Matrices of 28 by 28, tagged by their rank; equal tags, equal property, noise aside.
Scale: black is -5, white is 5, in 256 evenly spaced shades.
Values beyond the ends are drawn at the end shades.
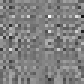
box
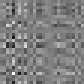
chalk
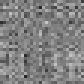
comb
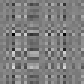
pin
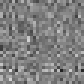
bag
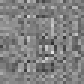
box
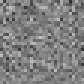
bag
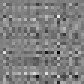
box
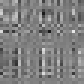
chalk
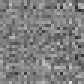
bag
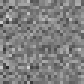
bag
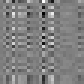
pin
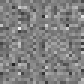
bag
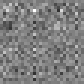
comb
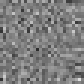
bag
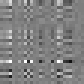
pin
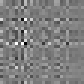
chalk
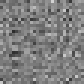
bag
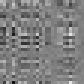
chalk
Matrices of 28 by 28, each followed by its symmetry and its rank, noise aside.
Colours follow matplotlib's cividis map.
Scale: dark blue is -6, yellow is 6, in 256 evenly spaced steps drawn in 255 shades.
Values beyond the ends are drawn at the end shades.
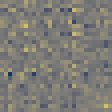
no symmetry, rank four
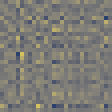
no symmetry, rank three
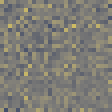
symmetric, rank six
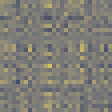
no symmetry, rank three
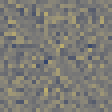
antisymmetric, rank six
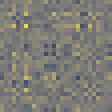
symmetric, rank four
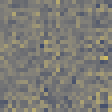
no symmetry, rank six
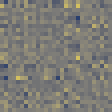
antisymmetric, rank four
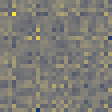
symmetric, rank four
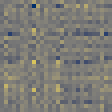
no symmetry, rank four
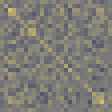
symmetric, rank four
